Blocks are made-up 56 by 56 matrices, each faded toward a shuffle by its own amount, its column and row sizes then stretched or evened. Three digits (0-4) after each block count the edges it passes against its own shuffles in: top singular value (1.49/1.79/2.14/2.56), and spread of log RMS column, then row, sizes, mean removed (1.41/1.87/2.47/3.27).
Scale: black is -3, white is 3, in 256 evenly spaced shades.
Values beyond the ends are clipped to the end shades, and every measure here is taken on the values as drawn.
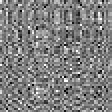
4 3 0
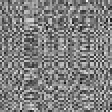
4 1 2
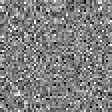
3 1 0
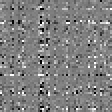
1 4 3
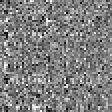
2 2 1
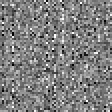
0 3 0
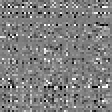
3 3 4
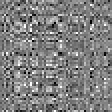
4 3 3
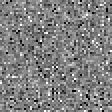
1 0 0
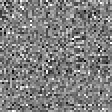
2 1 1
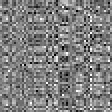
4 3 0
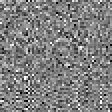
3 1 0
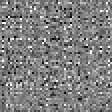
2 2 2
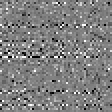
3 1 3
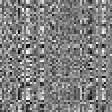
4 4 0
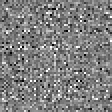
0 1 2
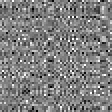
4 2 2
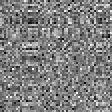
3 0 1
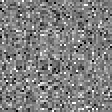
3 0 0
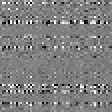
4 2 4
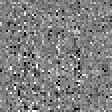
0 3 1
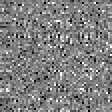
2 0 1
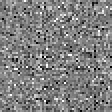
1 0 1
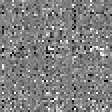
0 3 3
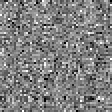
2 0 2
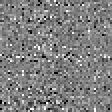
0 2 2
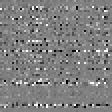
2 2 4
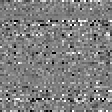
0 1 4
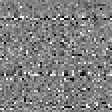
3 0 3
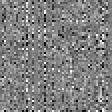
2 4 1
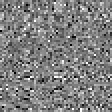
2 0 2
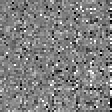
2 2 0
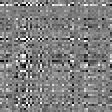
4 3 4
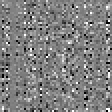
0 4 2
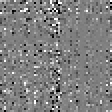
1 4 3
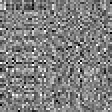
3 2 1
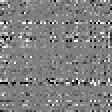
3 3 4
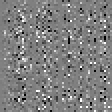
1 4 1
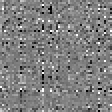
2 3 2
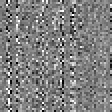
3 4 0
